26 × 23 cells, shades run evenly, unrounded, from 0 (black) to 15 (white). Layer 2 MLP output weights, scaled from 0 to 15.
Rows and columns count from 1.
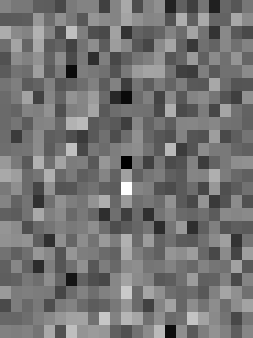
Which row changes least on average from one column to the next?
10
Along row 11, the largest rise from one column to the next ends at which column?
20
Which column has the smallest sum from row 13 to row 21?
15
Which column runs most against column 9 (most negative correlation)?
18
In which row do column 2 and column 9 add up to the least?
11
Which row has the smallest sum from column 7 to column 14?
17
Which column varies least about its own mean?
3
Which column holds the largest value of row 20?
12
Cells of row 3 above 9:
5
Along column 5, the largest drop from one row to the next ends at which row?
19
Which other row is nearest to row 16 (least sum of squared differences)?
21
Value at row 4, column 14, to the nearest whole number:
4
